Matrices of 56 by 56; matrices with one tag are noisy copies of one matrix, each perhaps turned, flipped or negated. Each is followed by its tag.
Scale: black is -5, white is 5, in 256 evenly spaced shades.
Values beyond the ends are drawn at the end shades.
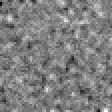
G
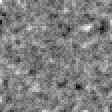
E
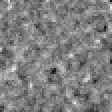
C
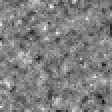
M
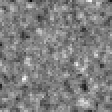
E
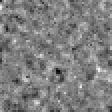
C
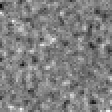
G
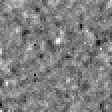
C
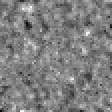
E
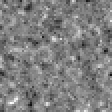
M
